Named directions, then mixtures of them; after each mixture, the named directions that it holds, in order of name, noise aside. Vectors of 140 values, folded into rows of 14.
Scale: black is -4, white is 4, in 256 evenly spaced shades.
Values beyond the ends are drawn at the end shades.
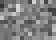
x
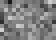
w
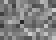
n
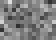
w.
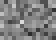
n.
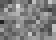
w, x.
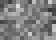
w, x.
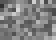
x.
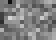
n, w.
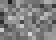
n, w.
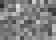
x.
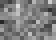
w, x.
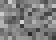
n, w.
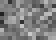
n, w.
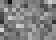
w.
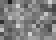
w, x.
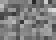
n, x.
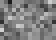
w.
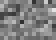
n, x.
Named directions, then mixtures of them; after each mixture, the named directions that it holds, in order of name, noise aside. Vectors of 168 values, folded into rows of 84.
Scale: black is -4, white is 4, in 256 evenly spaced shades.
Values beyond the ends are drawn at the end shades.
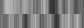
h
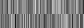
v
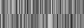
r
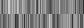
h, r, v.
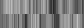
h.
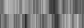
h.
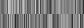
h, r, v.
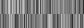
h, r, v.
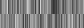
h, r, v.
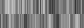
h, r.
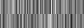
r.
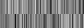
h, v.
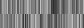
h, r, v.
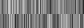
h, r, v.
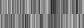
h, r, v.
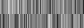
h, r, v.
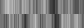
h.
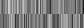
h, r, v.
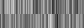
h, r, v.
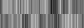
h, r.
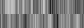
h, r.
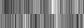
h, v.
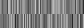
r, v.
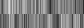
h, r, v.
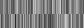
r, v.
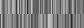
r.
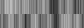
h.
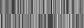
r, v.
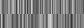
r.
